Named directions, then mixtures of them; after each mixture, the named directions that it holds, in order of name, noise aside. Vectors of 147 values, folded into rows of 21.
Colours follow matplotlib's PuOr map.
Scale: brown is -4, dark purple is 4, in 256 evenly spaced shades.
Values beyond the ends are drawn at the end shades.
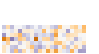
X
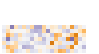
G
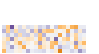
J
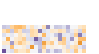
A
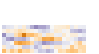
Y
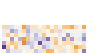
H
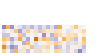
H, J, X.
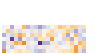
H, J, Y.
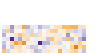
H, J, Y.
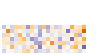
A, G, X.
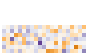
H, X.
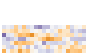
Y.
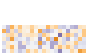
J.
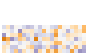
X.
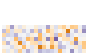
J, X.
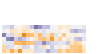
Y.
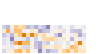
A, Y.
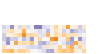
G, Y.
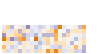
X.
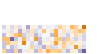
H, X.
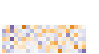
H, J.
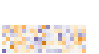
A.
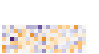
J, X, Y.
